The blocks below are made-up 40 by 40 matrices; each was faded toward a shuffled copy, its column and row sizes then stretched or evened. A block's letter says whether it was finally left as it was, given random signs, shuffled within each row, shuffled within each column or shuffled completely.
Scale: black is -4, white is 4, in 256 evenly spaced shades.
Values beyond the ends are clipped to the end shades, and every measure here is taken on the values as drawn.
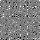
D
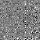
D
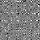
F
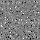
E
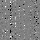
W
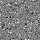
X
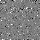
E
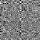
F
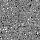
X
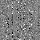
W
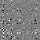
F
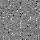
W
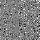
W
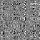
F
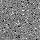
X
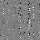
W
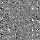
D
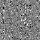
W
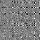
F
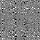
F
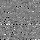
E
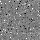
X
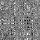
F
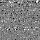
E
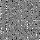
W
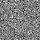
W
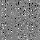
W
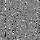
W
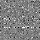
D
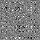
F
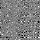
D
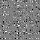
D
